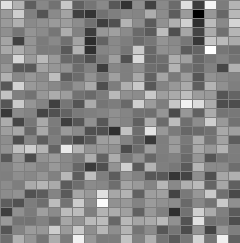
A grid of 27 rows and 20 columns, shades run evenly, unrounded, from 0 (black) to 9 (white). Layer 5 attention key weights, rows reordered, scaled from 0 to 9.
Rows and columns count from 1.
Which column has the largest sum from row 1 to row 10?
18
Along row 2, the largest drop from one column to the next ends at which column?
17
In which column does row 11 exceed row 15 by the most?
10
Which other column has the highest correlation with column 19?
7
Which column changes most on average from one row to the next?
2
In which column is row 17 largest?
6
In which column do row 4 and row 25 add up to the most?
14
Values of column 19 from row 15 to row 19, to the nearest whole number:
6 6 6 4 5
